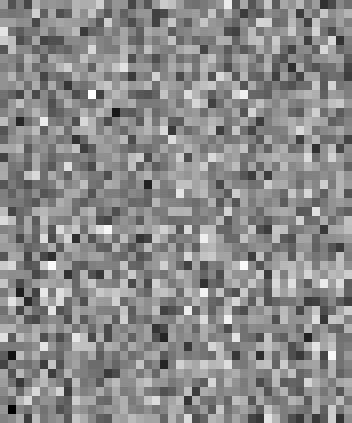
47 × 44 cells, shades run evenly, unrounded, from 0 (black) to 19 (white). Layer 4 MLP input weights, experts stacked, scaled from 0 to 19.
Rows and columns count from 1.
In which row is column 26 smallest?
32
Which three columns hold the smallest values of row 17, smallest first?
40, 11, 43
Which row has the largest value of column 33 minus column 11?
34
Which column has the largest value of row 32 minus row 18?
1
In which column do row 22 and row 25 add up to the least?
29
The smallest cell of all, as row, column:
46, 2
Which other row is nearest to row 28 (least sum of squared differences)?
37
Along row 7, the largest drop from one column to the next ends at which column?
17
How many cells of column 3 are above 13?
7
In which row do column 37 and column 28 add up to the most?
33
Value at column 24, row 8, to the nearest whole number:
13
